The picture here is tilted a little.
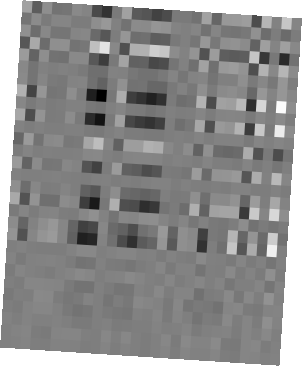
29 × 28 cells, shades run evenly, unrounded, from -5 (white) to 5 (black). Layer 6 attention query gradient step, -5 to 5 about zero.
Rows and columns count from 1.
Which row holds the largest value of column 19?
4
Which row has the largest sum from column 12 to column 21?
8
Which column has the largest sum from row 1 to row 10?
9
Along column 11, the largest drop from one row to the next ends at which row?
5
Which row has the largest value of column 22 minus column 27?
20
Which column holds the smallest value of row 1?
27
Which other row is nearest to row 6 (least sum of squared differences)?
22
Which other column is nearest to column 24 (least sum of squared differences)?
15
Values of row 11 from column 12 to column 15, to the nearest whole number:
0 0 0 0
